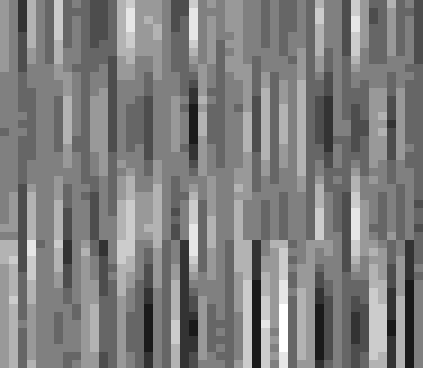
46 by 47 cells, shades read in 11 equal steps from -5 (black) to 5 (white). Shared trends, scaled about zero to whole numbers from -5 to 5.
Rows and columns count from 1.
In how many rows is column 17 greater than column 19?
14
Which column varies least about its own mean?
5
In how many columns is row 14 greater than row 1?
18
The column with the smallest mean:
29
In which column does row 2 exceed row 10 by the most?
22
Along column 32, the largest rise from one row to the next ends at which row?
31
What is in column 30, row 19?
2
